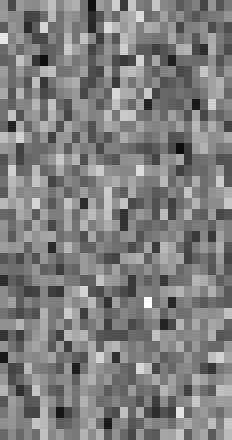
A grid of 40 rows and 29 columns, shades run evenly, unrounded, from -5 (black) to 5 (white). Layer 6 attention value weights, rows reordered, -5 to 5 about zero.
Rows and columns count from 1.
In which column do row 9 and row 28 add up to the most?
19
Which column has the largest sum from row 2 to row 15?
16
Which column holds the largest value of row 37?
25
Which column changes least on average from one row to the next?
10
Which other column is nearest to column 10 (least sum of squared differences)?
27
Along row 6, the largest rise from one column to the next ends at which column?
18
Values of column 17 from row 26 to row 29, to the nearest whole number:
-3 -3 0 0
